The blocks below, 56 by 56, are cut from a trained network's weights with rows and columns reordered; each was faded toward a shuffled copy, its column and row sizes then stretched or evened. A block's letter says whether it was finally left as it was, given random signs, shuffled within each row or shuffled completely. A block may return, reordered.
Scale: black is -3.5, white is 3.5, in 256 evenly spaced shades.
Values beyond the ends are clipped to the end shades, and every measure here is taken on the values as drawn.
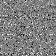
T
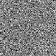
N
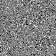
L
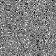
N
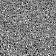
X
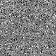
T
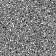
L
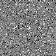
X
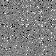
X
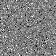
L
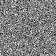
L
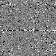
X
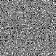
N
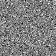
T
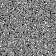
L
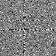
X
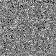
T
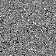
X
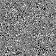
X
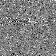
T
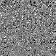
X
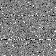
T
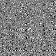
N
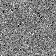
L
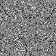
X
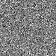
L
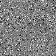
X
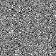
X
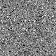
T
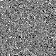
X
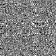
N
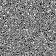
L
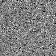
T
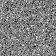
L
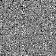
X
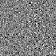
N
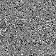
X
